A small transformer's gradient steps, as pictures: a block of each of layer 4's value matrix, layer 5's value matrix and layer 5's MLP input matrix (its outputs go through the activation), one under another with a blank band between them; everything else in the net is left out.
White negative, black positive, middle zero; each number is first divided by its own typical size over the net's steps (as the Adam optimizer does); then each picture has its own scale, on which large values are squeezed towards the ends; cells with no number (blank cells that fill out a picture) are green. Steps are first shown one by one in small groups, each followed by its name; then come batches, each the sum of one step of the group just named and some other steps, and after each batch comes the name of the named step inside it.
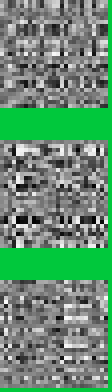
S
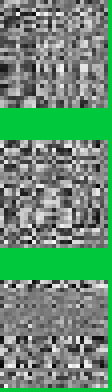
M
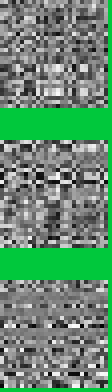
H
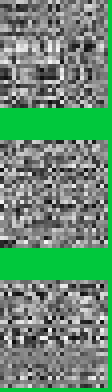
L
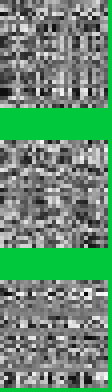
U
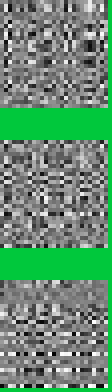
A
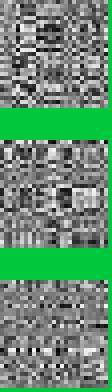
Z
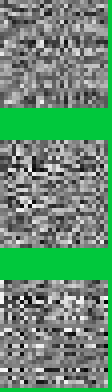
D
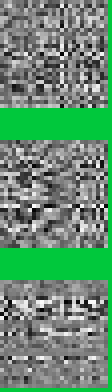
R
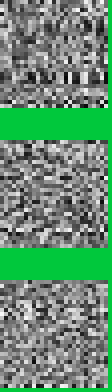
U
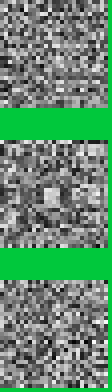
A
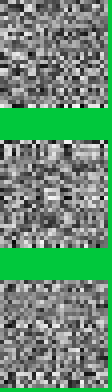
R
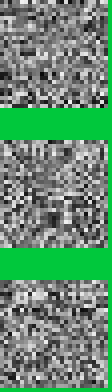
U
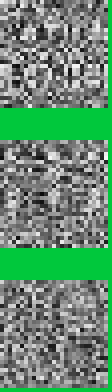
D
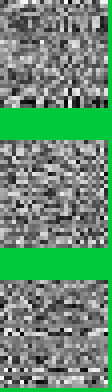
D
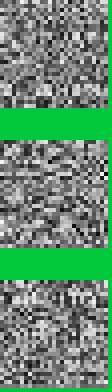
R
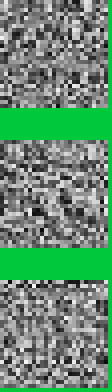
H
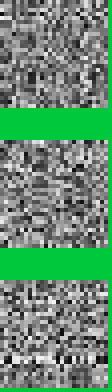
U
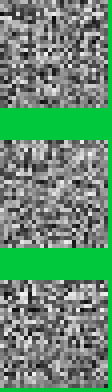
U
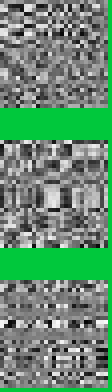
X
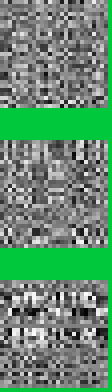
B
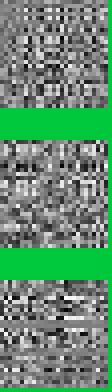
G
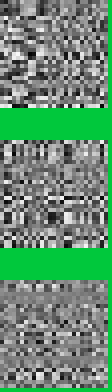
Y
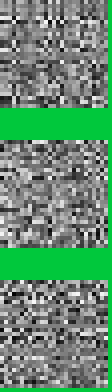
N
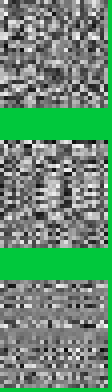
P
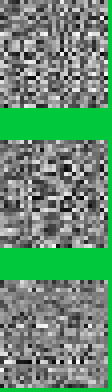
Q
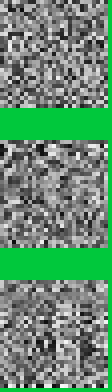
X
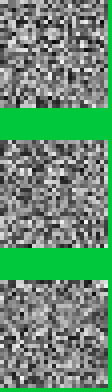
N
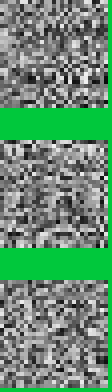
X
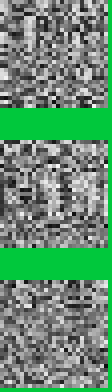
P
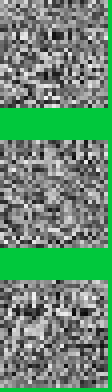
B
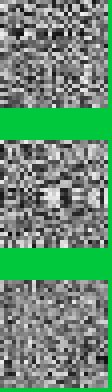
X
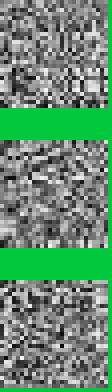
Q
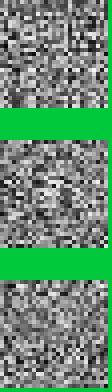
P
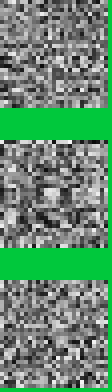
X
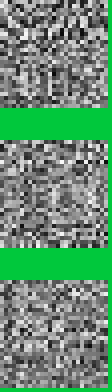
X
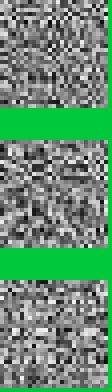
N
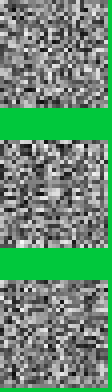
P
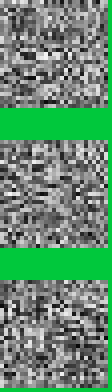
B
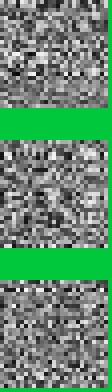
Y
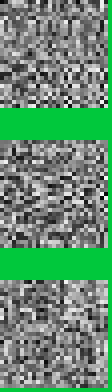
Y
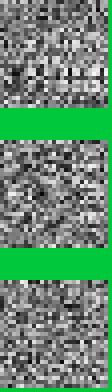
Q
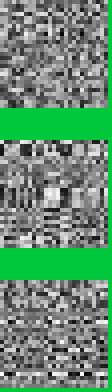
X
